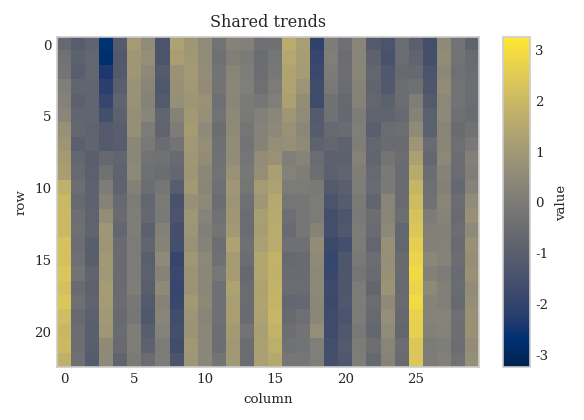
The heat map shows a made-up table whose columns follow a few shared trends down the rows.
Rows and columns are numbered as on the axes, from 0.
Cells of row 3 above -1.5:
28
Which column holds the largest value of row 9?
25
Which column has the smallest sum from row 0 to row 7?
3
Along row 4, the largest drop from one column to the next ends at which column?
18
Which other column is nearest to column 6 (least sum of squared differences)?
13
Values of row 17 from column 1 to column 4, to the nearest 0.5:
-0.5 -1 1 -0.5
